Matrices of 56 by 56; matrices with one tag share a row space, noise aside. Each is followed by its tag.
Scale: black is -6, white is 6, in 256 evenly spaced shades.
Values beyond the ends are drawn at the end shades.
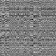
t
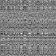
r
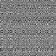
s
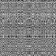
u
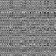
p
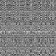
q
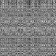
u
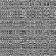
p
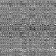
p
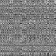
p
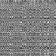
p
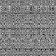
q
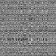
r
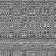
p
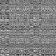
t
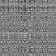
r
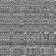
p
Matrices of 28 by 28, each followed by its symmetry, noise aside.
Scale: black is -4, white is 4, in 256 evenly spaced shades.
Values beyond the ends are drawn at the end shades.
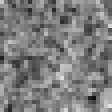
no symmetry.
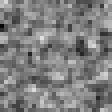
no symmetry.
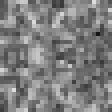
mirrored top to bottom.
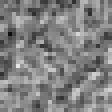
symmetric.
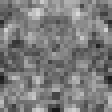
mirrored left to right.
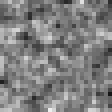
antisymmetric.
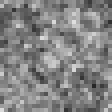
symmetric across the other diagonal.
